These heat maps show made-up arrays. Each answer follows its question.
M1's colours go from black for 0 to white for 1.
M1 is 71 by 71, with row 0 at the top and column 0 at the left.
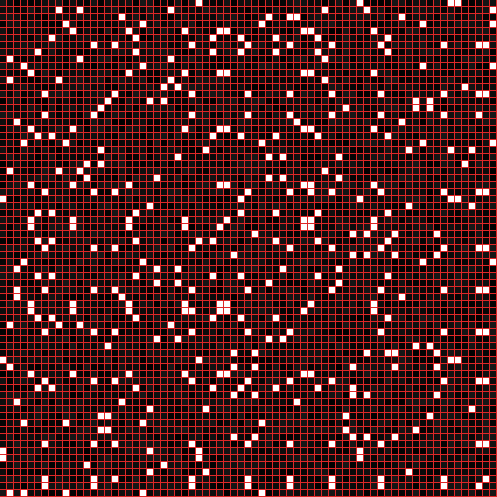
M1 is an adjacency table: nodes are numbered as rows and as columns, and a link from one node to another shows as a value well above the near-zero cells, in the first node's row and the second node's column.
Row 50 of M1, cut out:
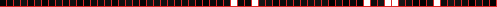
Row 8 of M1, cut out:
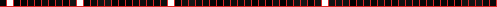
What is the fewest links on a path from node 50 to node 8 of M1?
3
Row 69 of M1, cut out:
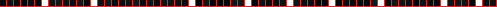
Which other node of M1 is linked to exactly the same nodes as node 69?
node 16
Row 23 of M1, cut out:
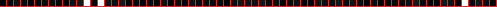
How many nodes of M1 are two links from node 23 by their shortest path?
5
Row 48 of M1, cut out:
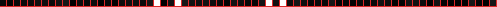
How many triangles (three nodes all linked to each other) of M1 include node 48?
6
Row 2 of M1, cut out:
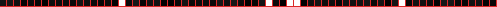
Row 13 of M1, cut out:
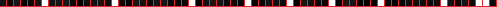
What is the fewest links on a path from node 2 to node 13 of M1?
2
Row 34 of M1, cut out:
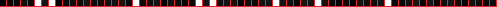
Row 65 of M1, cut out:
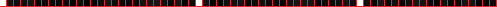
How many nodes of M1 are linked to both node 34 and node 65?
1
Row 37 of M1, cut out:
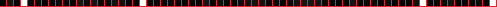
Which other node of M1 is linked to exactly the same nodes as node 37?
node 9
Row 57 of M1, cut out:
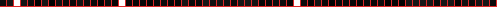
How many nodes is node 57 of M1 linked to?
3
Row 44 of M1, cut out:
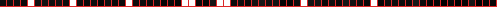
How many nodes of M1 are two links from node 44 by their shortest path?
10
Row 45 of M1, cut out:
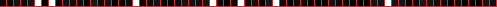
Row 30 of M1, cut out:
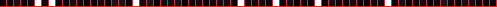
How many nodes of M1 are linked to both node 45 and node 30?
6
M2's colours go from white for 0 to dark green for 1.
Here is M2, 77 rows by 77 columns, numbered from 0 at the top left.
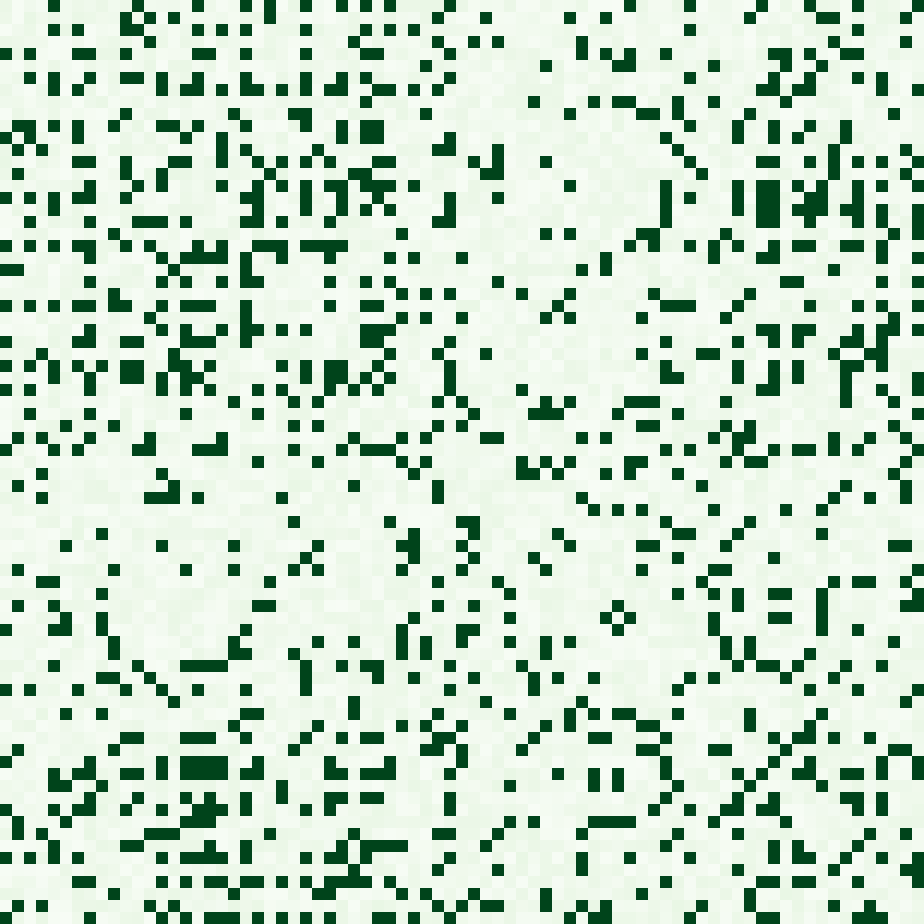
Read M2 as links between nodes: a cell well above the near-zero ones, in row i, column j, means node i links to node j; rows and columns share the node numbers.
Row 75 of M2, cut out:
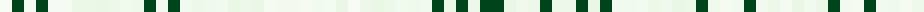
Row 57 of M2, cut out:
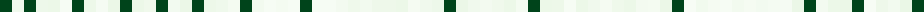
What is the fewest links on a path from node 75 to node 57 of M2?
3
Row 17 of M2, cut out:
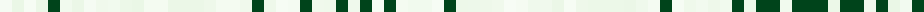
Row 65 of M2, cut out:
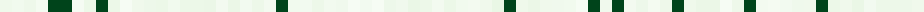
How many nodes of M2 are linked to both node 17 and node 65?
2
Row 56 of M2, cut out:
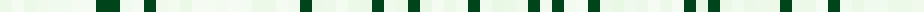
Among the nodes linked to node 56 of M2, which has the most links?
node 25
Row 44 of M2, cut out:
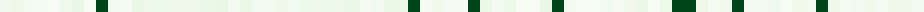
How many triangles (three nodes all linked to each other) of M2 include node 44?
8
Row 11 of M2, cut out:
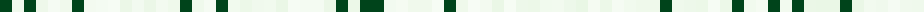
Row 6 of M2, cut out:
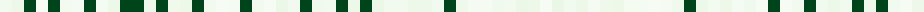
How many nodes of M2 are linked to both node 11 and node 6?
5
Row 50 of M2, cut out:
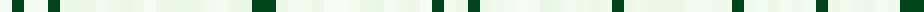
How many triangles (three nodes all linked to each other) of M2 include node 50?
8
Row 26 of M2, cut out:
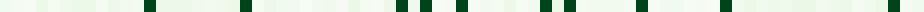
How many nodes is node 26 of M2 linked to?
10
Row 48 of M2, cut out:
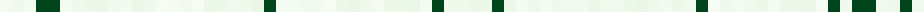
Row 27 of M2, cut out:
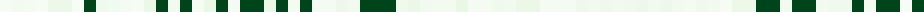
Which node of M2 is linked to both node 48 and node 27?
node 71
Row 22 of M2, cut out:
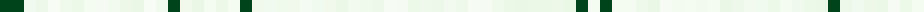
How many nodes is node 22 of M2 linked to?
7
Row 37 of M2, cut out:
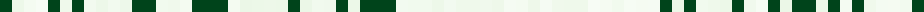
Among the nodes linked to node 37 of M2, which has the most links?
node 64
